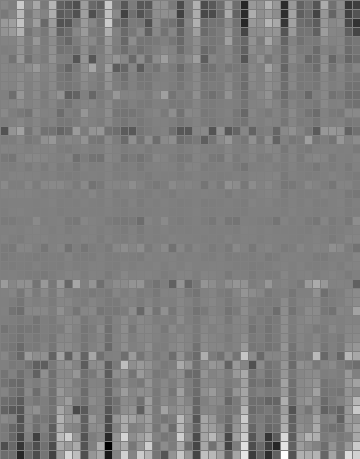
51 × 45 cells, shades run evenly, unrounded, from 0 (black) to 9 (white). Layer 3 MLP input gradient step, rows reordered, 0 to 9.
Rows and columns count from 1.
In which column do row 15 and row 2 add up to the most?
3
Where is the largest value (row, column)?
51, 36
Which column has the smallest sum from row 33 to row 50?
14
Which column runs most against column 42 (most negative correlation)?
21
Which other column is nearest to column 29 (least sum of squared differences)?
32
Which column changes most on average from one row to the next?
45
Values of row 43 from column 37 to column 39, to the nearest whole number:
4 5 5
